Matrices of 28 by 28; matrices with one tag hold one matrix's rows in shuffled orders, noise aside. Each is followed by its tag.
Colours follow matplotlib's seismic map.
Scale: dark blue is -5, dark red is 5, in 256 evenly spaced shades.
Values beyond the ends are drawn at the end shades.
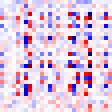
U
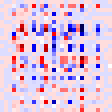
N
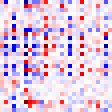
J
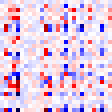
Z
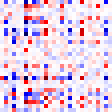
J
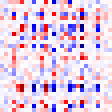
N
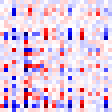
J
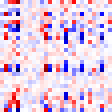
Z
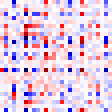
J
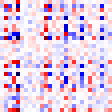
Z
